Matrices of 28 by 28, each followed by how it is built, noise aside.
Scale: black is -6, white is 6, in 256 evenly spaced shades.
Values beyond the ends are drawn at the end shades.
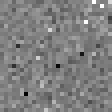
sparse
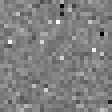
sparse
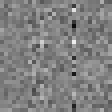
uneven columns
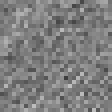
Hankel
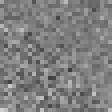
lower triangular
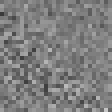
lower triangular
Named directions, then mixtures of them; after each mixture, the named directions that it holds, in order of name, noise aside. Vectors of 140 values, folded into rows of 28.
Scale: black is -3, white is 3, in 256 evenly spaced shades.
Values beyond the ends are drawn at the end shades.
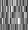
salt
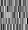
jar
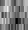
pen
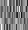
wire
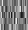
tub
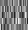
jar, salt, tub.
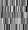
salt, wire.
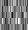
salt, tub.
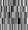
jar, salt.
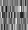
tub.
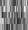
pen, tub, wire.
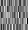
jar.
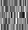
jar, tub.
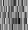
jar, pen, salt.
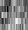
pen.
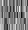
tub, wire.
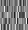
jar, tub.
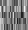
pen, tub, wire.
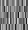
jar, salt, tub.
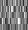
salt.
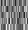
jar, salt, tub.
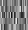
tub.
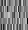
jar.
